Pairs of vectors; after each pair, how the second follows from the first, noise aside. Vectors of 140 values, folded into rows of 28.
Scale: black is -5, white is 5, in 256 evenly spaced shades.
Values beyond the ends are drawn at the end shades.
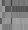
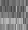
reversed, negated.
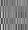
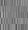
shrunk.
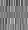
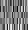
reversed, negated, scaled up.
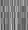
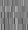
partly zeroed.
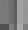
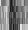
wrapped around, negated, scaled up.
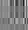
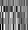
reversed, negated, scaled up.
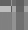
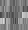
wrapped around.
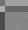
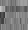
partly zeroed.
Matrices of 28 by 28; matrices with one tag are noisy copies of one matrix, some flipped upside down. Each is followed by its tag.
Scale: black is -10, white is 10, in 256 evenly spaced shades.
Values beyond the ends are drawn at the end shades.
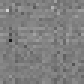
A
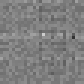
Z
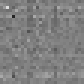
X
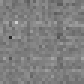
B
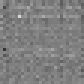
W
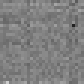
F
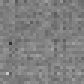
A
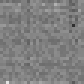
F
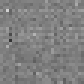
A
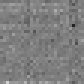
F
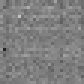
W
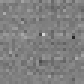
Z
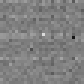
Z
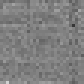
F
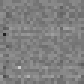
W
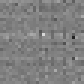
Z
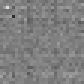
X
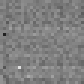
W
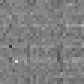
B
